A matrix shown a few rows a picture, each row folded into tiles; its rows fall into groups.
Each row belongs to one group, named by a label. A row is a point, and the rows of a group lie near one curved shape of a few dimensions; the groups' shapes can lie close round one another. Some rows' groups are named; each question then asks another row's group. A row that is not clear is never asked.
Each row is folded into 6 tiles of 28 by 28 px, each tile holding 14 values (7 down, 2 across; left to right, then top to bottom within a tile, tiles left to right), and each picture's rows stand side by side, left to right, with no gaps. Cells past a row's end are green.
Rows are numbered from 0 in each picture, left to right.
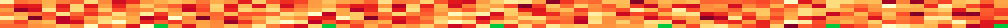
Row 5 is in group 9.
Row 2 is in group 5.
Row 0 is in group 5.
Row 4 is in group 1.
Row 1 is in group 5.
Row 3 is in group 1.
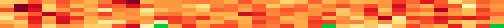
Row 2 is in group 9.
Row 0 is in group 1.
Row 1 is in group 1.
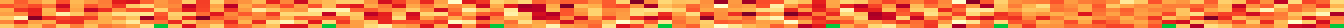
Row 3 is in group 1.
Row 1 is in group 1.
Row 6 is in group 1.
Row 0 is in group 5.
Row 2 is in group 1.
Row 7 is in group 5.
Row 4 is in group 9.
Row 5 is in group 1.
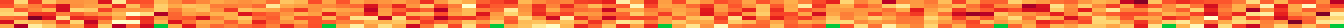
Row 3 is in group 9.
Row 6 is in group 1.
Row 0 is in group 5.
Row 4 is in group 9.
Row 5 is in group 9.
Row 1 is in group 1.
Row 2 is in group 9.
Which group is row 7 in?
9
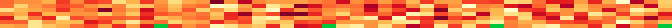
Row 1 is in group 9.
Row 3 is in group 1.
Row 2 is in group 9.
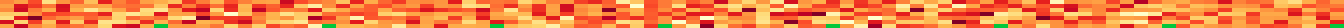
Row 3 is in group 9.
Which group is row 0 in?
1
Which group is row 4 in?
9
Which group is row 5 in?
9
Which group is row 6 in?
5
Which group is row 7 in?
1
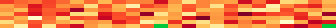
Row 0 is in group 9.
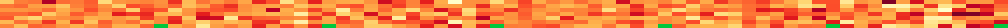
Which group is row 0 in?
1
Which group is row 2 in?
1
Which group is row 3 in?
1
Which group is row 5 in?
9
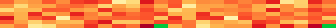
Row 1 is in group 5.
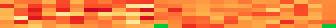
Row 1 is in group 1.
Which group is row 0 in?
5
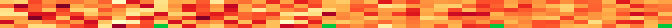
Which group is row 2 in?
9
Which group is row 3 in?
1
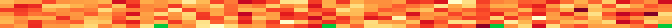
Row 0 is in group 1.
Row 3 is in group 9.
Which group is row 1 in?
9
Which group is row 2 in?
5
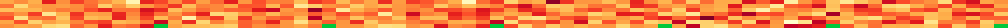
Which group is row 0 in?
5
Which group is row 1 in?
5
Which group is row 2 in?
5
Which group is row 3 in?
1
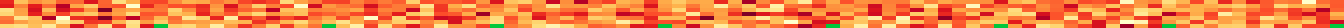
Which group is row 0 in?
9
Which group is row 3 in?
9
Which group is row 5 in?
9
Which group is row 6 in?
1
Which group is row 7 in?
5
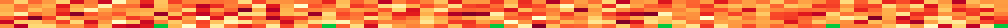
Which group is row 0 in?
5
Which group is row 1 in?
9
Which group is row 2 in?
9
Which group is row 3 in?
9
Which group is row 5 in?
5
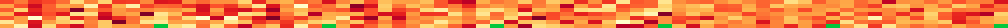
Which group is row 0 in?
9
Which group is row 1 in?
9
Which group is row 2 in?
1
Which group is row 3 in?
5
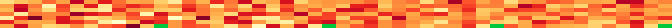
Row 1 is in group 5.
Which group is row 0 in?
5
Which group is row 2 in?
1
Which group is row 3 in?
1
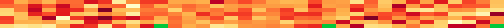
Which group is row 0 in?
9
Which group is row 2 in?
5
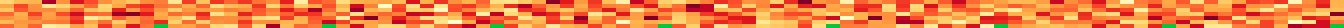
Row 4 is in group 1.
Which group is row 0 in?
9
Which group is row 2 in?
5
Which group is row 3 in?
1
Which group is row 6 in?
1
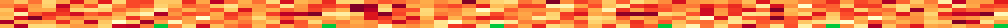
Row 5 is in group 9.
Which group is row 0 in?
5
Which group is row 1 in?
9
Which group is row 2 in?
1
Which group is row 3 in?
9
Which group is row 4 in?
9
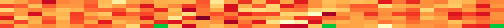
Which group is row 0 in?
1
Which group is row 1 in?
5
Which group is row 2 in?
9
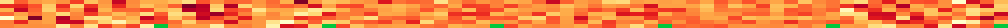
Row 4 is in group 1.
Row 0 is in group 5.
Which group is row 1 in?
1
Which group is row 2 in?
1
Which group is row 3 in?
1
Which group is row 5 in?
1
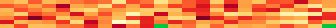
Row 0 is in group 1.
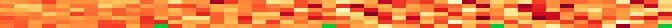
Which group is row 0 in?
1
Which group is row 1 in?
1
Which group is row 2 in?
1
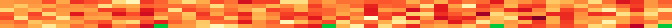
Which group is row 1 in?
9
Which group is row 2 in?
9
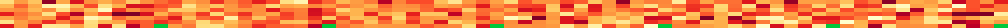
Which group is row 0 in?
9
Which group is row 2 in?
1
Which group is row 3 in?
5
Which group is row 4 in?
5
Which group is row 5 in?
9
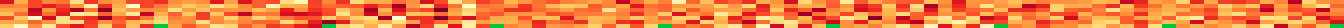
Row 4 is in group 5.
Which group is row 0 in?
9
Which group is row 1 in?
5
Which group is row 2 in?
9
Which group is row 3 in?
1
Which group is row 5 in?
5
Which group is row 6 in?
1
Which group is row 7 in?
5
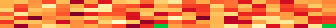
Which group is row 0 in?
5
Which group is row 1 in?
5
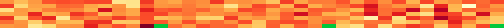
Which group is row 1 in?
1
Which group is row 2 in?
9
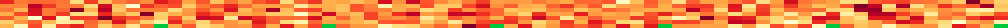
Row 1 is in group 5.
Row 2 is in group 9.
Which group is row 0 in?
9
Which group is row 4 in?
5
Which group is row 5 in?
1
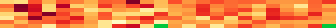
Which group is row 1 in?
9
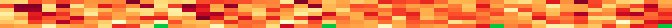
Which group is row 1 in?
1
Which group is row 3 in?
9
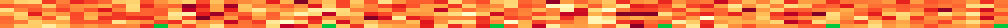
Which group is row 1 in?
1
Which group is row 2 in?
5
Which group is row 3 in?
9
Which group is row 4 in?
9
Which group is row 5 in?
5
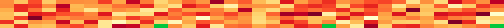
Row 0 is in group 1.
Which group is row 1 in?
9
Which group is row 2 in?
9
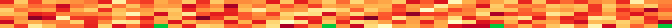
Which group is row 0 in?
5
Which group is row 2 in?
5
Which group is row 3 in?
5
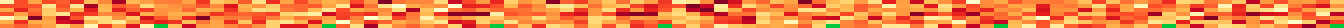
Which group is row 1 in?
1
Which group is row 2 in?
9
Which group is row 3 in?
9
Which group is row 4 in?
1
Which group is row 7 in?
5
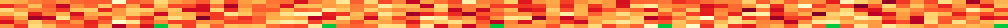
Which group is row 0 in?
1
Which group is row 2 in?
5
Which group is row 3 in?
5
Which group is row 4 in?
9
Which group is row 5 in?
1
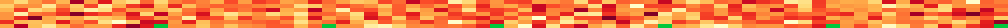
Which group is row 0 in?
5
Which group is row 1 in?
5
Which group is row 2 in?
9
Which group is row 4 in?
9
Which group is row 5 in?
5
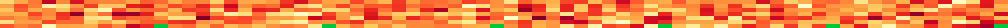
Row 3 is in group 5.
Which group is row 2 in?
5
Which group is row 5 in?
5
